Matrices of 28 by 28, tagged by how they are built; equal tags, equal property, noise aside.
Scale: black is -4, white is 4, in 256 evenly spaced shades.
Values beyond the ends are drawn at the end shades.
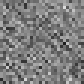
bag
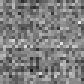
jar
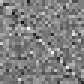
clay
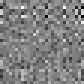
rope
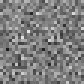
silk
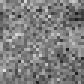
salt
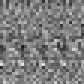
silk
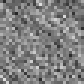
bag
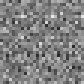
silk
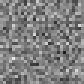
jar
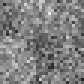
salt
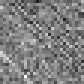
bag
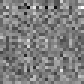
rope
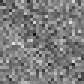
bag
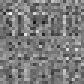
rope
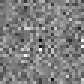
rope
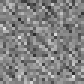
bag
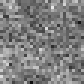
salt
